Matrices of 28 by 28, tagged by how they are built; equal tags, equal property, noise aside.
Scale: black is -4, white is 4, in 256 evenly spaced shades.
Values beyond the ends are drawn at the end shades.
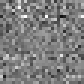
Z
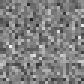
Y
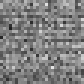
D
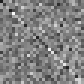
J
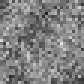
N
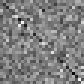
J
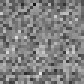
Y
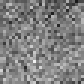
N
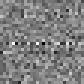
Z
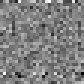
Z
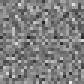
Y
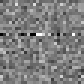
Z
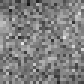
N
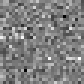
Z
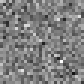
J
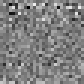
Z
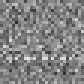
Y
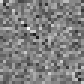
J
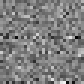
Z
